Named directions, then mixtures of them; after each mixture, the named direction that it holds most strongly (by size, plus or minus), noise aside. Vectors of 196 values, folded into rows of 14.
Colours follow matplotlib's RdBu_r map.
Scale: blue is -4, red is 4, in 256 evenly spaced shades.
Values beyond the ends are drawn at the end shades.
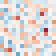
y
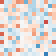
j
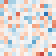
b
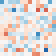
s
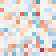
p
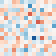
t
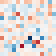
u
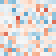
s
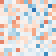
j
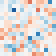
s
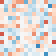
j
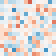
s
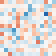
j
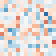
j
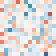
j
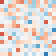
j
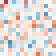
b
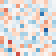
y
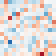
b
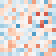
j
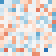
s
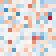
b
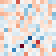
u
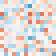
t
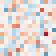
j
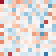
j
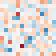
y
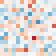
t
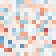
y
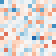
t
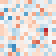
y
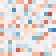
j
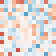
j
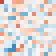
j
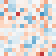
b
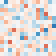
y
